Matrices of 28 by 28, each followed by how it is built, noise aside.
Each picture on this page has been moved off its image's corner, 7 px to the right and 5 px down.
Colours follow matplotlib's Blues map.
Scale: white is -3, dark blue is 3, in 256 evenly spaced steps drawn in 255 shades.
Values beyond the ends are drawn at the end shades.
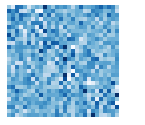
block diagonal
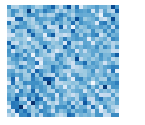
Toeplitz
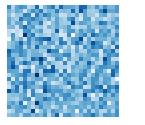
noise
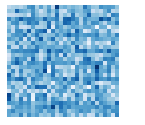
blocks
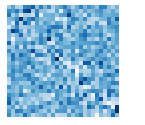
block diagonal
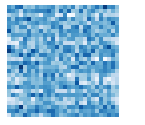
blocks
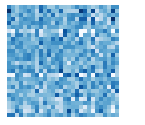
low rank
